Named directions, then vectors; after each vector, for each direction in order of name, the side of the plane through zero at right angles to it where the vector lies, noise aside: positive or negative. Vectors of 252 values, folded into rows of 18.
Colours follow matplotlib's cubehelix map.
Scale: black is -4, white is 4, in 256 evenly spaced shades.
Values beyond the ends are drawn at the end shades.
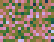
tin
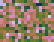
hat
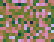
negative, positive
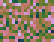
positive, negative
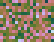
negative, positive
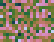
negative, positive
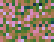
positive, positive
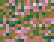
negative, negative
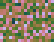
negative, positive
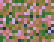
positive, negative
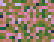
positive, negative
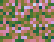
negative, negative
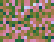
negative, negative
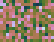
positive, positive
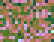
negative, positive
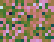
negative, negative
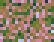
negative, positive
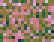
positive, negative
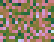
negative, positive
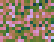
positive, positive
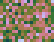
negative, positive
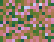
negative, negative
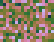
negative, positive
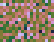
positive, negative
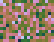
positive, negative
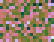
positive, positive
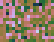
positive, positive
